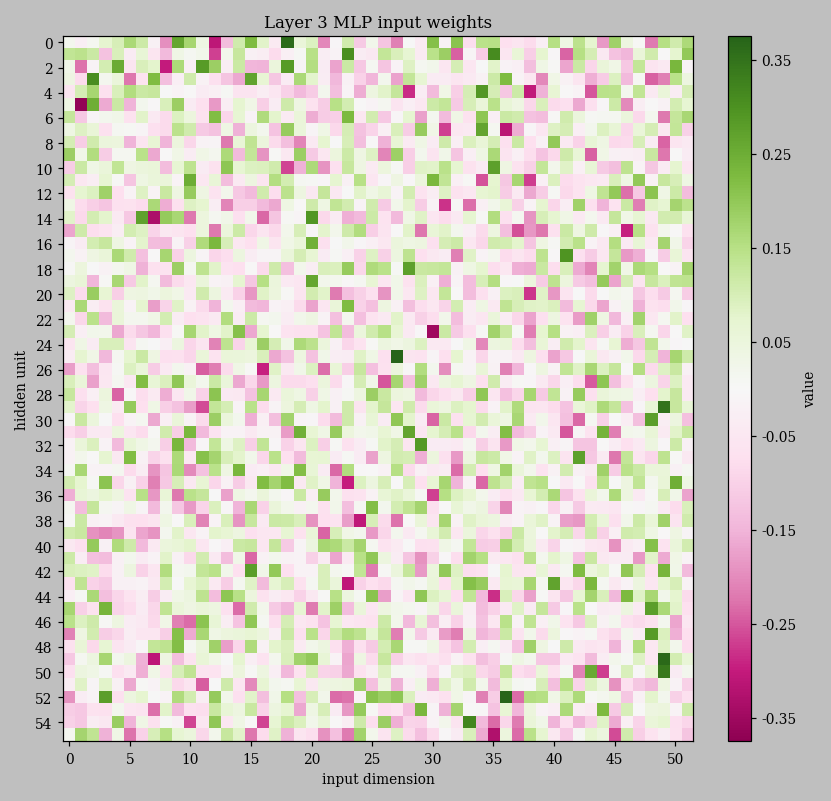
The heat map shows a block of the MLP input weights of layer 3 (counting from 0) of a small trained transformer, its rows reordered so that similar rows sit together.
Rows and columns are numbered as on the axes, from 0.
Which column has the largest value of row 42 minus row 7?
31
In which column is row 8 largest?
40
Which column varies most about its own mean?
23
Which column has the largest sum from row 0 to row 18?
35
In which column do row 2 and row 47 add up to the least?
8
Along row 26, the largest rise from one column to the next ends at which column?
17
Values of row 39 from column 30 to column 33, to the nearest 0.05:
0.05 0.1 -0.05 0.05
